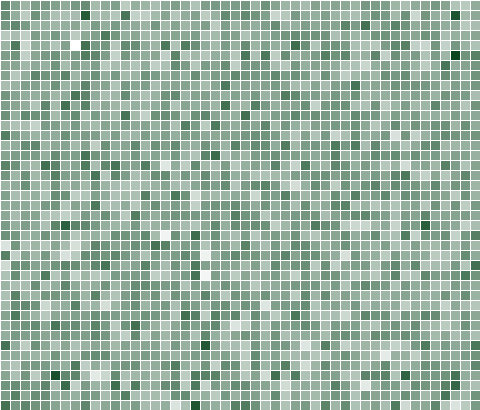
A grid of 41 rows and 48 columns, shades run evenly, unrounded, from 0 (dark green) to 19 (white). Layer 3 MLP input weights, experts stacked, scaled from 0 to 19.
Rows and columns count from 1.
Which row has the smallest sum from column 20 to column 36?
15
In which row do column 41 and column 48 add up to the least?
24
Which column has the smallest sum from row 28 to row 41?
20
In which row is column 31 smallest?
17
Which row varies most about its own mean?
38
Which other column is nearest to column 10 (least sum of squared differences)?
16
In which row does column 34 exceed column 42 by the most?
27
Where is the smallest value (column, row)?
46, 6
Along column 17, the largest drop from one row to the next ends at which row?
25
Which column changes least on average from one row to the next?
44
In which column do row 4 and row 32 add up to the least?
30
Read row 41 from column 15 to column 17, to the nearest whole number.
12 12 11
